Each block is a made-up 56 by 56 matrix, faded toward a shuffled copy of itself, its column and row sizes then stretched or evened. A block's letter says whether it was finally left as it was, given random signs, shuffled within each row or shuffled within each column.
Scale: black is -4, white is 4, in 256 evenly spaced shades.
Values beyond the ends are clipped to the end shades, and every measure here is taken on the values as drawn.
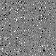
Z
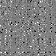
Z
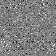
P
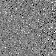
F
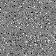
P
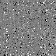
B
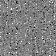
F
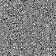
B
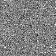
B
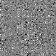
B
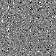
B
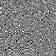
Z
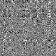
Z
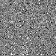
Z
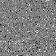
Z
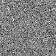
F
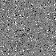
F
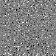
B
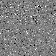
P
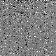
B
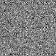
B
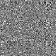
Z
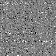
P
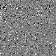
B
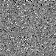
P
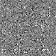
B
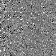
F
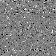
P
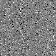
F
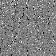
F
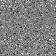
P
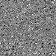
P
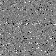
P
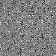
B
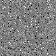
F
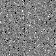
F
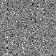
F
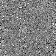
F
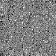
Z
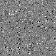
Z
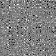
Z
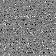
P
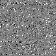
P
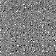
Z
